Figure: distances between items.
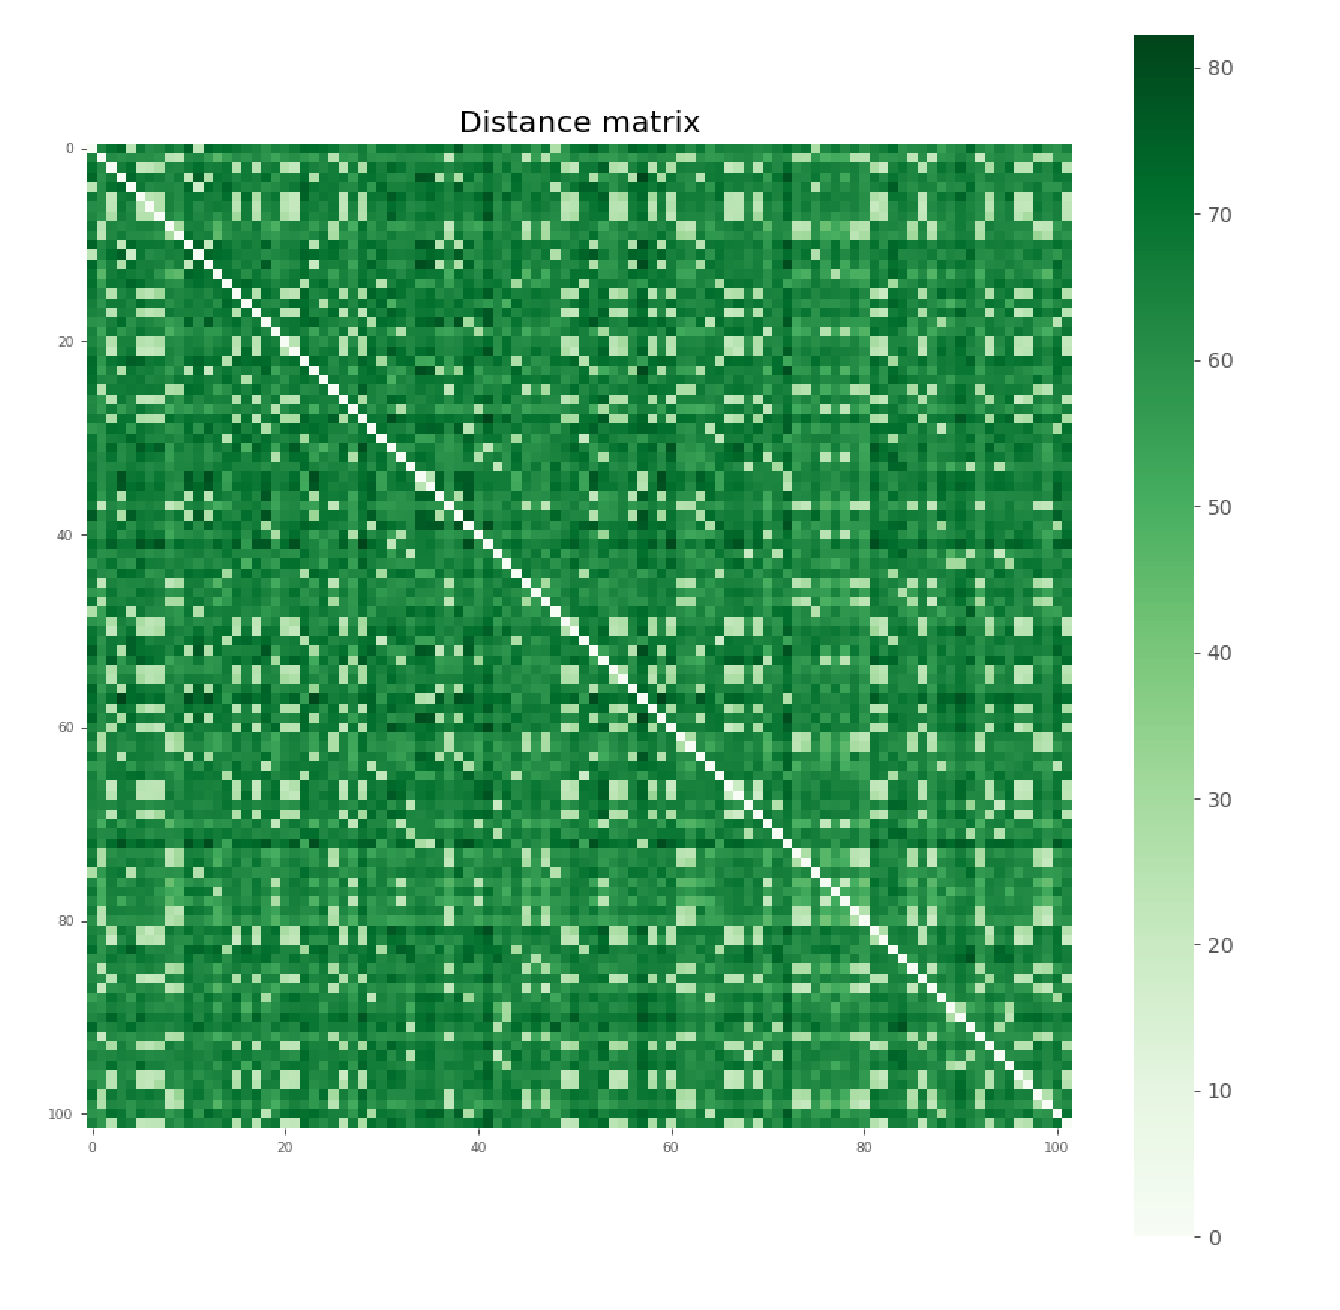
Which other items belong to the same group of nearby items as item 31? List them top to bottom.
41
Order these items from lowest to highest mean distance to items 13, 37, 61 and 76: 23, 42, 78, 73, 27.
73, 78, 27, 23, 42
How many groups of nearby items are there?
14
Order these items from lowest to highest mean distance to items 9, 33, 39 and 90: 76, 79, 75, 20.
79, 76, 75, 20
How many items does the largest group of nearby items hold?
26
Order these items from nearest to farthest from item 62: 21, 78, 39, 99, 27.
99, 78, 27, 39, 21
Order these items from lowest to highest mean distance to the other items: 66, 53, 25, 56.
66, 25, 56, 53
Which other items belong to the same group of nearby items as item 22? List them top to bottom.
14, 30, 44, 51, 65, 83
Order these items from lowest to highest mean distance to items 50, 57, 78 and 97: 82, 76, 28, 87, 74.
82, 28, 76, 87, 74
